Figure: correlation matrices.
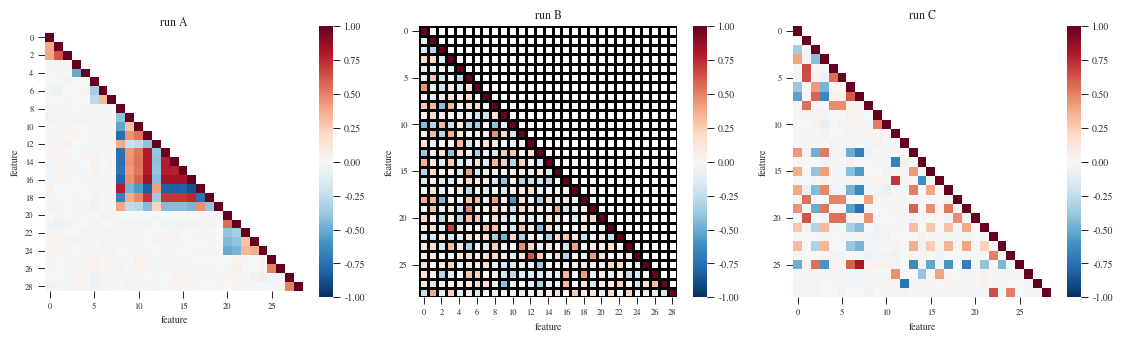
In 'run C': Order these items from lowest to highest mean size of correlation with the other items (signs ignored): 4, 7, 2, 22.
22, 4, 2, 7
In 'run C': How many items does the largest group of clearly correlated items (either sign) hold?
12
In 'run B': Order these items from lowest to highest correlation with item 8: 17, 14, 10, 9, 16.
10, 16, 17, 9, 14
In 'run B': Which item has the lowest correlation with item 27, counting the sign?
9
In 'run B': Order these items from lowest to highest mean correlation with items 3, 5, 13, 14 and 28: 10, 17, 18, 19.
10, 17, 18, 19
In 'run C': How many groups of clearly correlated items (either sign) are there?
6
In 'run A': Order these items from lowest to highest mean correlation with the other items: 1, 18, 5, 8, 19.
8, 19, 5, 1, 18
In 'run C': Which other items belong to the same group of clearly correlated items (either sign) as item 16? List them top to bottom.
11, 14, 26
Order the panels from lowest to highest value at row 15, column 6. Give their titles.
run C, run B, run A
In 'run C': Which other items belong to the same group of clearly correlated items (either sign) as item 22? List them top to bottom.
24, 28
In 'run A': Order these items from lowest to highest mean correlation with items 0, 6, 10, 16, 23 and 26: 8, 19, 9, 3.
8, 19, 3, 9
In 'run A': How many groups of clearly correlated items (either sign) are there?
7
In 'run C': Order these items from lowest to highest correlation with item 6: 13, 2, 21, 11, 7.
13, 21, 11, 2, 7
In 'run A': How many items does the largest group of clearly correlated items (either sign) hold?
12
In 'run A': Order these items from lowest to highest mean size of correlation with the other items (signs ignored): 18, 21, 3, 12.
3, 21, 12, 18
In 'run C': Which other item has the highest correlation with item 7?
25
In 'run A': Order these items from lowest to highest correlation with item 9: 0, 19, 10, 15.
19, 0, 10, 15
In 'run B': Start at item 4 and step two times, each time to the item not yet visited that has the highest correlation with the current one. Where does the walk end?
24
